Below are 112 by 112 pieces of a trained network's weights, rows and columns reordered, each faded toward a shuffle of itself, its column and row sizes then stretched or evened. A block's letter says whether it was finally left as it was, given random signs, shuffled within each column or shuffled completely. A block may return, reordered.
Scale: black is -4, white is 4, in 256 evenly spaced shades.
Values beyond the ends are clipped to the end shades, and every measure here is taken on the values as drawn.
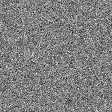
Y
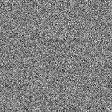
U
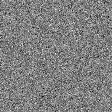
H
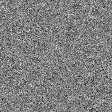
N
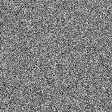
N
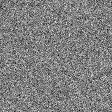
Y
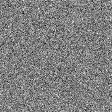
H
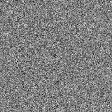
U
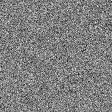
Y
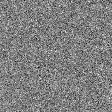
H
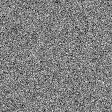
Y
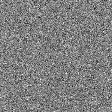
N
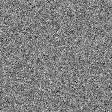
Y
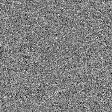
N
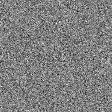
N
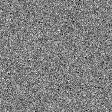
H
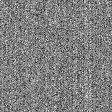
H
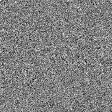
N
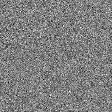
N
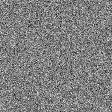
H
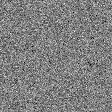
Y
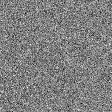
H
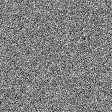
H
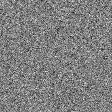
Y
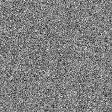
N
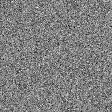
Y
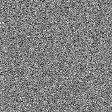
N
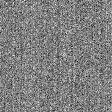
H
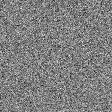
Y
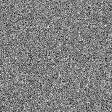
H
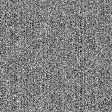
U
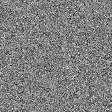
H
